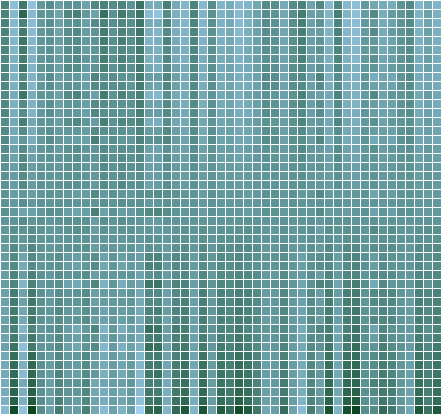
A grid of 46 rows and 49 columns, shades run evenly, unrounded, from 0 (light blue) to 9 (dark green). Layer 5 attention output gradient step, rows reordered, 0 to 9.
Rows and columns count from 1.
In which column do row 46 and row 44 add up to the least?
16
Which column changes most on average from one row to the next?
42
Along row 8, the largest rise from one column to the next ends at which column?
3
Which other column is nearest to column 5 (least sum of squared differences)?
41
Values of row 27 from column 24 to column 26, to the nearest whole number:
4 4 4
